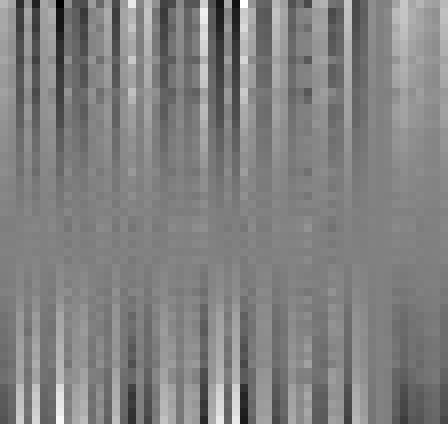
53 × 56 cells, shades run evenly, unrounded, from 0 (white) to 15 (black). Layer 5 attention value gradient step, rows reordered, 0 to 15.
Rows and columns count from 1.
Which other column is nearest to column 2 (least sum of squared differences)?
54
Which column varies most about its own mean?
8
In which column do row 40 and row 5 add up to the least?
26
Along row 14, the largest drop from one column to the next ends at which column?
31
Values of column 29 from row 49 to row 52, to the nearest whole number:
9 9 9 9
